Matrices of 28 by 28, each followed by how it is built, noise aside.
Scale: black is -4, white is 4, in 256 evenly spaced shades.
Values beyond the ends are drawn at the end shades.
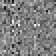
uneven columns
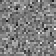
noise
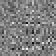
low rank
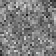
smooth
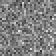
noise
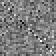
diagonal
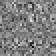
low rank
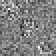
block diagonal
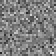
noise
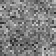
smooth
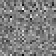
low rank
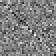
diagonal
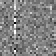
uneven columns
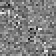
block diagonal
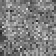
smooth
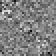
block diagonal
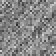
Hankel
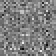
low rank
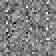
uneven columns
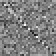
diagonal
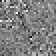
block diagonal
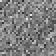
Hankel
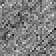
Hankel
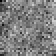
smooth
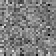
low rank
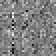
uneven columns
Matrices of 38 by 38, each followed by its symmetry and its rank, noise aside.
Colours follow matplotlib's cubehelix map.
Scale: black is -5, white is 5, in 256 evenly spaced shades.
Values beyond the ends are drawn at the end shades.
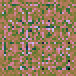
symmetric, rank three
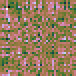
no symmetry, rank four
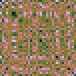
symmetric, rank three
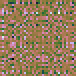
antisymmetric, rank four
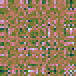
symmetric, rank three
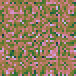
symmetric, rank four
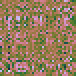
no symmetry, rank four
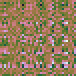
no symmetry, rank three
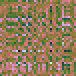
no symmetry, rank two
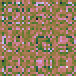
symmetric, rank three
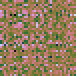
no symmetry, rank four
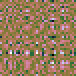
no symmetry, rank three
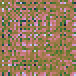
symmetric, rank two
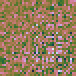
symmetric, rank three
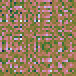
symmetric, rank four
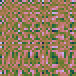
no symmetry, rank three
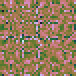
antisymmetric, rank four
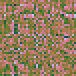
antisymmetric, rank four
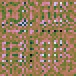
symmetric, rank two
